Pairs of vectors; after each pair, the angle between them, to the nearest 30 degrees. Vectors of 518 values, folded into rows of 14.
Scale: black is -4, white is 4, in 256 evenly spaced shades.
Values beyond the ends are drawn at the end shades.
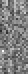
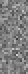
60 degrees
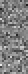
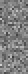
30 degrees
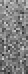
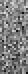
30 degrees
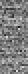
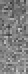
60 degrees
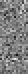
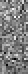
150 degrees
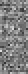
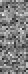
90 degrees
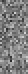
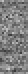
120 degrees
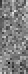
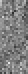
150 degrees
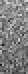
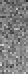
150 degrees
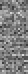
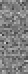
30 degrees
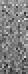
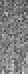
120 degrees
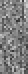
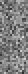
90 degrees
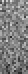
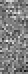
60 degrees
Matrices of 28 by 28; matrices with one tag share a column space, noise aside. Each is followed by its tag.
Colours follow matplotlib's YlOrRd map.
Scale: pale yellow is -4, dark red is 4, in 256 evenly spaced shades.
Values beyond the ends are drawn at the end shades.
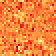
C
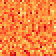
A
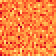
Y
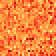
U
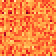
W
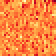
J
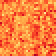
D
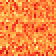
C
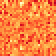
J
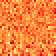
Y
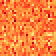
W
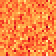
U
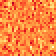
C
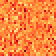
U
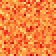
Y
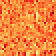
A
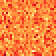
U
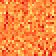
A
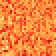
U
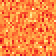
C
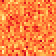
A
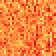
D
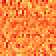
J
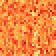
D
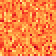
C
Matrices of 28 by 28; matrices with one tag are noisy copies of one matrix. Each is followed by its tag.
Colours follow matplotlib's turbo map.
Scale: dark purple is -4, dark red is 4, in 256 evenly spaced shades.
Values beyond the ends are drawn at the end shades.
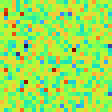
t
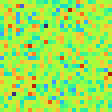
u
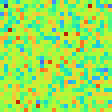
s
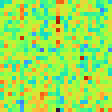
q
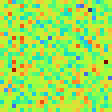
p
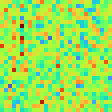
p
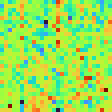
q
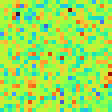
u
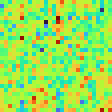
q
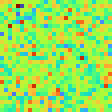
u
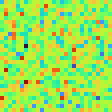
t
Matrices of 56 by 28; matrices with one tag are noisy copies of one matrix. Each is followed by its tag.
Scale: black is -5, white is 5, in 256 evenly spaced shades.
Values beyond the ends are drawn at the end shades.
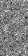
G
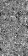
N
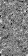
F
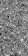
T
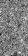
T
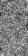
N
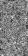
N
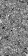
F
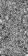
F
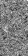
G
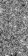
T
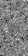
G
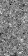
T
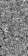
G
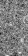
T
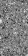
F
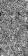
N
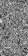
F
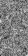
F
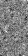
G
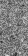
T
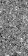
T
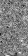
T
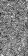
N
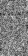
N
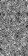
N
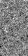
G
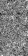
N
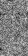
N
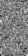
F
